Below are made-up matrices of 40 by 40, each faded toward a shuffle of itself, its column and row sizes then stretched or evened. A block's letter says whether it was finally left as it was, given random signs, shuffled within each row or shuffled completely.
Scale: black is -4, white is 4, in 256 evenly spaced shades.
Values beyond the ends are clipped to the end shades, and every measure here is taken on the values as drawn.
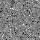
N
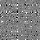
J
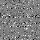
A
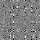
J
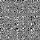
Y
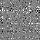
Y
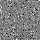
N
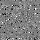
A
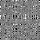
J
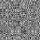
J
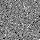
N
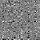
J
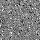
N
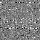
A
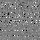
A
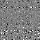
Y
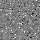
N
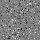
N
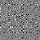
J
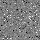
N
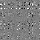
J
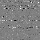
A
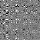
J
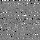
A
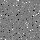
N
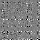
J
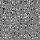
J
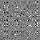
J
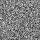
N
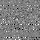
A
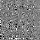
Y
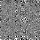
Y
